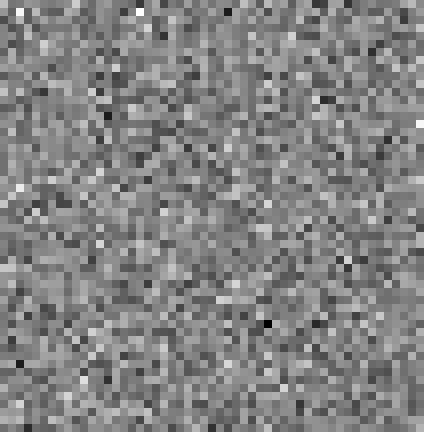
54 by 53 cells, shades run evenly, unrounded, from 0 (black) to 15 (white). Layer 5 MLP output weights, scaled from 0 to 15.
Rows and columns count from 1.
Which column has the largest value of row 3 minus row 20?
48
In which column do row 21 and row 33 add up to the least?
46
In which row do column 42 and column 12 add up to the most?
42
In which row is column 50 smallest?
5
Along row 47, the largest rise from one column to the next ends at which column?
34
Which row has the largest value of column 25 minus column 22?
54
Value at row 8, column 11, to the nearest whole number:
8
